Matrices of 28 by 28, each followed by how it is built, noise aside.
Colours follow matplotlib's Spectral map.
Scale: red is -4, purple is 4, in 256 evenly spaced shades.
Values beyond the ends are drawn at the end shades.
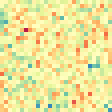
smooth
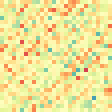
Hankel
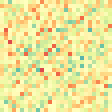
Hankel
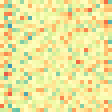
repeating rows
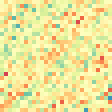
Hankel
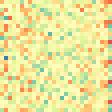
repeating rows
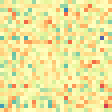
low rank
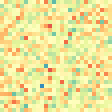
repeating rows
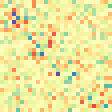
block diagonal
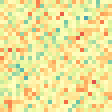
Hankel
